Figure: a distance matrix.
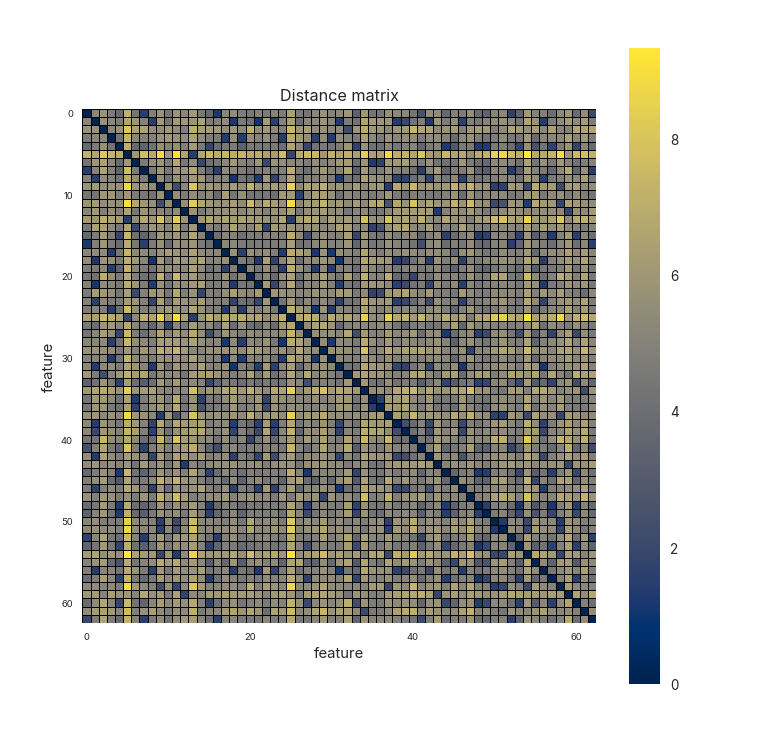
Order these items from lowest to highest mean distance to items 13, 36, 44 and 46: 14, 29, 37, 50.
14, 29, 50, 37
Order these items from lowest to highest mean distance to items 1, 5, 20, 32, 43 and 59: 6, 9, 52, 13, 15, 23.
23, 13, 6, 15, 52, 9
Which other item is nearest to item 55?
45
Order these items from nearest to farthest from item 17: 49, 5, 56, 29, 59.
49, 56, 29, 59, 5
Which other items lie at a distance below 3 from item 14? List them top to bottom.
6, 22, 35, 36
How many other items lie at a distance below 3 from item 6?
4
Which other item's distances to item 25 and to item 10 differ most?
26
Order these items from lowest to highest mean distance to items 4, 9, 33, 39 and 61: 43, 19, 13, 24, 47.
19, 24, 43, 47, 13
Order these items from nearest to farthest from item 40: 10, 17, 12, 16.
16, 10, 17, 12
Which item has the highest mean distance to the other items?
5
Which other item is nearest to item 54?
11
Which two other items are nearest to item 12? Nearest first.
43, 59
